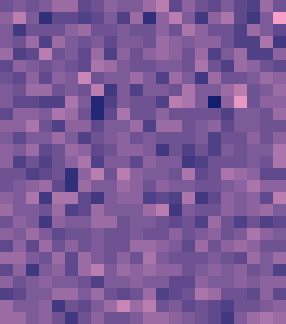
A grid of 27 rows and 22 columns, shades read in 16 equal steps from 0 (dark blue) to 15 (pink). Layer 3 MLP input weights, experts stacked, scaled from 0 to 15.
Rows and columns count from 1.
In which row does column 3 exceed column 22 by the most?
4
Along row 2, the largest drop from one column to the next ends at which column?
12
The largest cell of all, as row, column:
2, 22
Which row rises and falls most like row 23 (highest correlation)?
15
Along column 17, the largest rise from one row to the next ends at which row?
10
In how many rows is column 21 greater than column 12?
11
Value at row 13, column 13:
3
